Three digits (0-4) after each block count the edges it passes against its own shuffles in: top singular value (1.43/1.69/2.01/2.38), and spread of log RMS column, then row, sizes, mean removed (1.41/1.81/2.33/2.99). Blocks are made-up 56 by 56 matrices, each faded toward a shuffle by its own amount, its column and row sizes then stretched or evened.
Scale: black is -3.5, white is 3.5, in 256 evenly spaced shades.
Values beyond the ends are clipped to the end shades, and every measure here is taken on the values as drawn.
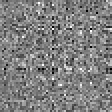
3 2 1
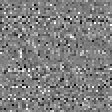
3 0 3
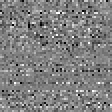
1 1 4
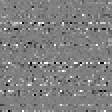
1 0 4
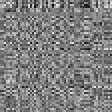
4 2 4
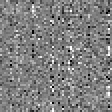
2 3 0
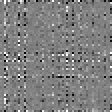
3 4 3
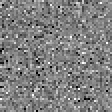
1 1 1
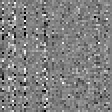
2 4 0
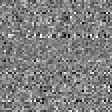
3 0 3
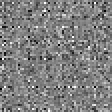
1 2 3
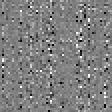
1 4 0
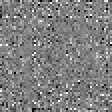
1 3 2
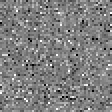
1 0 2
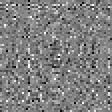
3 2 2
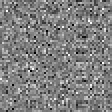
3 1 0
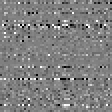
3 1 4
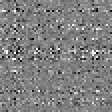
2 2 4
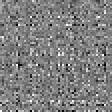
2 3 3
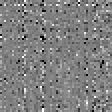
2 4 2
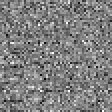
2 0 3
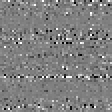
2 0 4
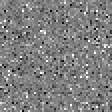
0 0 1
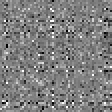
4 3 3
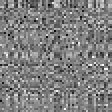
4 0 2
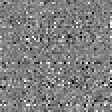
1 1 3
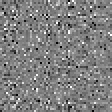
3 1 0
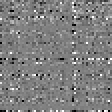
1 3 4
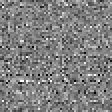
2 1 3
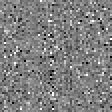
0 2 0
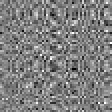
4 3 2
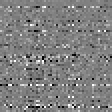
2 2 4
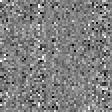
0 3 0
